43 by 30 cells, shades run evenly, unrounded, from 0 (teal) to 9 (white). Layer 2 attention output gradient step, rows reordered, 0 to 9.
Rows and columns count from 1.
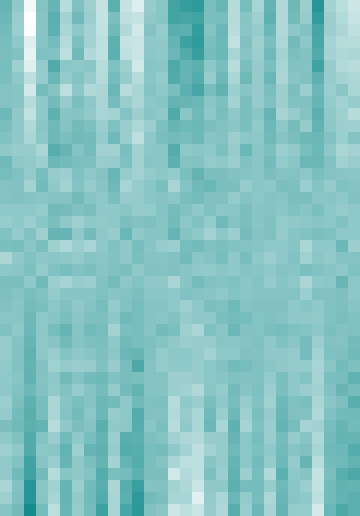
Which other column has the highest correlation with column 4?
2
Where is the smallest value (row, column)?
43, 3
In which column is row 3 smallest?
17
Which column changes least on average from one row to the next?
22
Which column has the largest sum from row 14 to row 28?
26
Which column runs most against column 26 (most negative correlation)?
4
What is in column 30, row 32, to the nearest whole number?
3
